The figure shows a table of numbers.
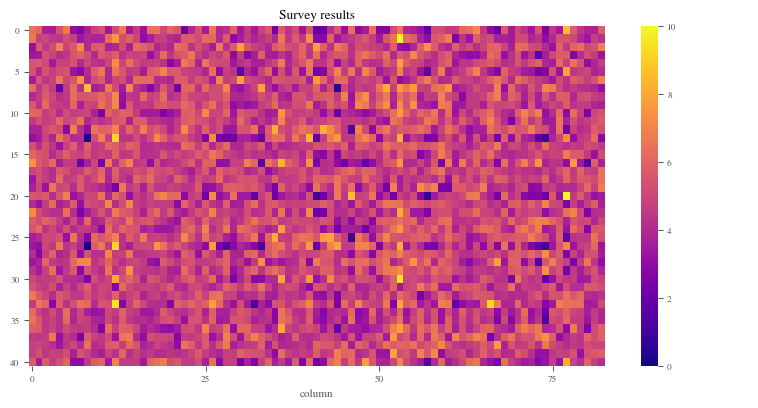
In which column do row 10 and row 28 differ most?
73
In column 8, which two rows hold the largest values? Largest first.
7, 28
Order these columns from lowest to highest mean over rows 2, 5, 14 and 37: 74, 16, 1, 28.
16, 1, 74, 28
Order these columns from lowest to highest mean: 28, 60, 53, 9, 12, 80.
80, 9, 28, 60, 12, 53
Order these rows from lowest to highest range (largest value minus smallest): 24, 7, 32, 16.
32, 24, 16, 7
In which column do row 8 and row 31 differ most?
12
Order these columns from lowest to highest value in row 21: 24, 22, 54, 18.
24, 18, 54, 22
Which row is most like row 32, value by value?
15
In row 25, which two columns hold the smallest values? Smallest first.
46, 77
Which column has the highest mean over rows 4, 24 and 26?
53
